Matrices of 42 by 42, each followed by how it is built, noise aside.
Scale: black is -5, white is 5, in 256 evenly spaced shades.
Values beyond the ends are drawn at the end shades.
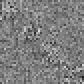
block diagonal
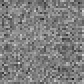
blocks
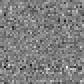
uneven rows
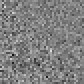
lower triangular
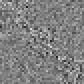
block diagonal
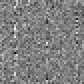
uneven columns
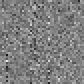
uneven columns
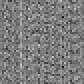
repeating rows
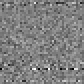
uneven rows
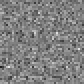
uneven rows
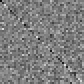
diagonal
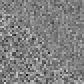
lower triangular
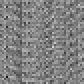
repeating rows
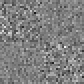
block diagonal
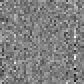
uneven columns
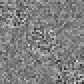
block diagonal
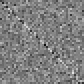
diagonal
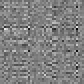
low rank
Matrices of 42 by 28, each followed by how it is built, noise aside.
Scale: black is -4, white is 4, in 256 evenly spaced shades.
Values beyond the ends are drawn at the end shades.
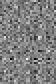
low rank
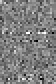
uneven rows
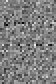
uneven rows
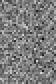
repeating rows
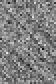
Toeplitz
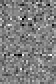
uneven rows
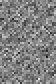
Hankel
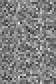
repeating rows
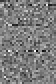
uneven rows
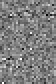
uneven rows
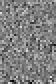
uneven rows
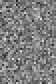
repeating rows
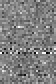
uneven rows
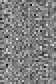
repeating rows
